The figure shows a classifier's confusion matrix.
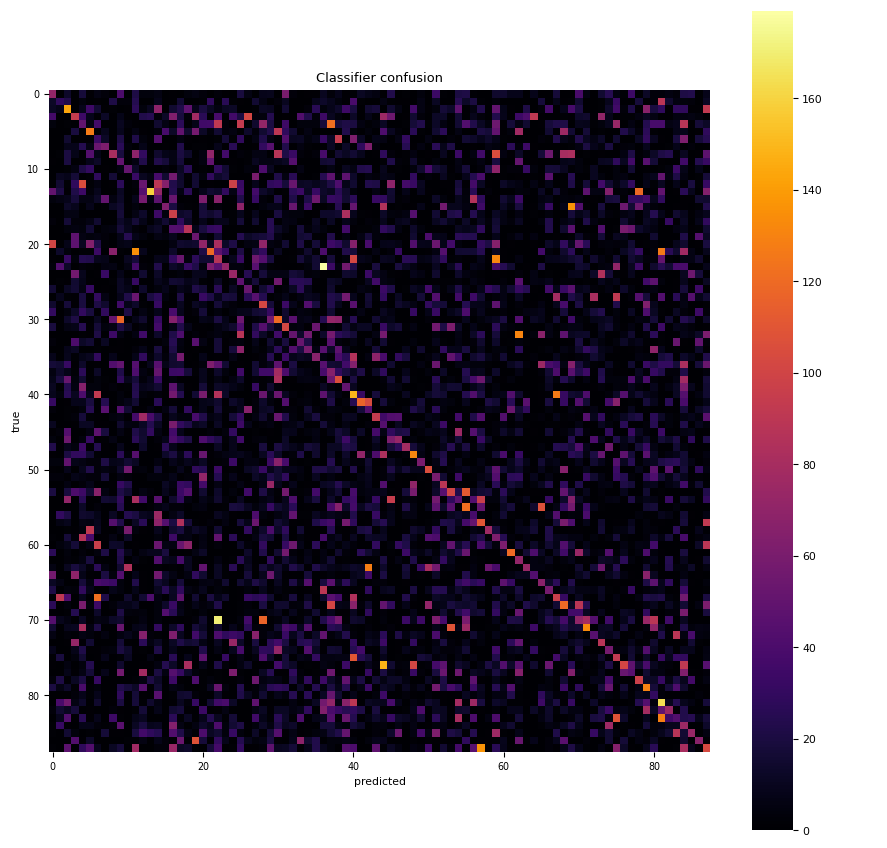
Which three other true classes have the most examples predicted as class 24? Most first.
12, 73, 77
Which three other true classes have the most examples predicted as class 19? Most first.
86, 3, 5
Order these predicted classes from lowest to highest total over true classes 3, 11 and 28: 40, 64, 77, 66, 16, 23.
77, 23, 66, 40, 64, 16
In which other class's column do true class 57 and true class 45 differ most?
87
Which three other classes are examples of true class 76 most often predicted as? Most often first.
44, 48, 84
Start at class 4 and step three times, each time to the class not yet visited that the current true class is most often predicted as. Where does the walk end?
9
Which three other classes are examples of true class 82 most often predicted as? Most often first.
79, 36, 81
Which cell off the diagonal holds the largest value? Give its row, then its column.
23, 36
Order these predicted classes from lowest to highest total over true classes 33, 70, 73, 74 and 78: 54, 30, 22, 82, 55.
54, 82, 55, 30, 22
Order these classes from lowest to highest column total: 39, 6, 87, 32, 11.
32, 6, 11, 39, 87
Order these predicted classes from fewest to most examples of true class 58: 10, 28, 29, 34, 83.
34, 28, 83, 29, 10
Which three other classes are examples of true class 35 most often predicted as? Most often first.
40, 43, 17
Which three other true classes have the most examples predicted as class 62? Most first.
32, 5, 77
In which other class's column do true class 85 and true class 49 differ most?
59
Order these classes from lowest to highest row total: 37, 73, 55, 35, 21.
73, 35, 55, 37, 21
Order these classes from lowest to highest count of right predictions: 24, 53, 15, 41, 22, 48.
15, 24, 22, 53, 41, 48
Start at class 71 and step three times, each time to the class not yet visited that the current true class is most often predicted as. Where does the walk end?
65
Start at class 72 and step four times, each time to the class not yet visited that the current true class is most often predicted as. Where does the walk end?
67
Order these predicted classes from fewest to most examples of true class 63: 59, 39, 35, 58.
39, 35, 59, 58
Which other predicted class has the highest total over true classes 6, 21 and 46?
11
